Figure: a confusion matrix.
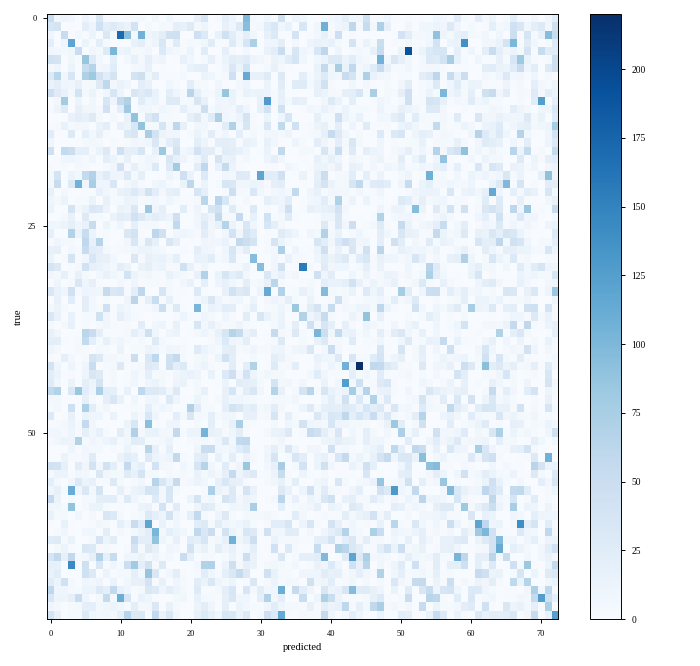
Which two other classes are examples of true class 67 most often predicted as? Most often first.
14, 47
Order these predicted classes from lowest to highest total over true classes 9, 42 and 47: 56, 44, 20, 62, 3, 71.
3, 71, 56, 20, 62, 44
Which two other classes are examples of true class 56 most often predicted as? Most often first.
47, 15
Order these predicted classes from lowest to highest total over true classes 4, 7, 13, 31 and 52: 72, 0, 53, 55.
0, 53, 72, 55
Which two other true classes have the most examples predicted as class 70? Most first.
10, 4
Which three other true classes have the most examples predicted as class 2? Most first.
10, 16, 68
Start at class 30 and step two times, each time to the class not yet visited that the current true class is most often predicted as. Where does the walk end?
45
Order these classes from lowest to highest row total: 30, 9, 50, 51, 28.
51, 28, 30, 50, 9
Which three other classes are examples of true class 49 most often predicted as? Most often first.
14, 27, 5
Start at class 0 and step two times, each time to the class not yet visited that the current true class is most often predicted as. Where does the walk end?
33
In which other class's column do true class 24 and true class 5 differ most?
57
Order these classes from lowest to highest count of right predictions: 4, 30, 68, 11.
4, 68, 11, 30
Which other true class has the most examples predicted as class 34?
23
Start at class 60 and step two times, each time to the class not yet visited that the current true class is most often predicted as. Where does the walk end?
63
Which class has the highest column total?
39
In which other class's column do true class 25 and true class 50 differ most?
22
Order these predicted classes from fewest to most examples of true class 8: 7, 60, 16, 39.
16, 60, 7, 39
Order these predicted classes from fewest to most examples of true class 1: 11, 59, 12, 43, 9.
59, 11, 9, 12, 43
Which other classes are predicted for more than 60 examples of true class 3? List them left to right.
29, 59, 66
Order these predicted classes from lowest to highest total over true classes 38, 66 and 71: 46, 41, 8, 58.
8, 58, 46, 41
